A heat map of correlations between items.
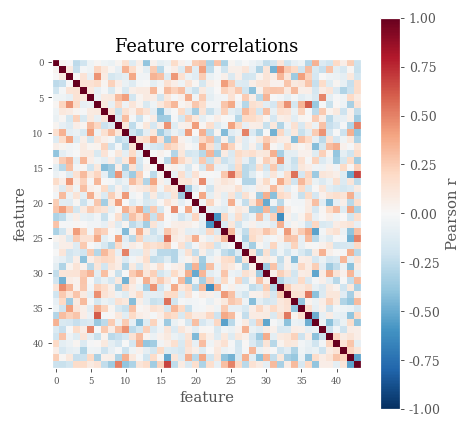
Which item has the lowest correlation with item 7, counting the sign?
15
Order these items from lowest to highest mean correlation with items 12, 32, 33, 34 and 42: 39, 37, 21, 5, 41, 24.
37, 41, 5, 24, 39, 21
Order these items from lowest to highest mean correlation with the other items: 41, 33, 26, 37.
37, 41, 26, 33
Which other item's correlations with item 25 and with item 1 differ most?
43
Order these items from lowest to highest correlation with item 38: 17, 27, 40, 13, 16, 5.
17, 40, 16, 13, 27, 5
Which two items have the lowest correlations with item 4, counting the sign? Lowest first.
28, 41
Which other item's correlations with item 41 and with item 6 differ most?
36
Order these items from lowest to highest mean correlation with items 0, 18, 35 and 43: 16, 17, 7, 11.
11, 7, 17, 16
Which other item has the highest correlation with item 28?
41
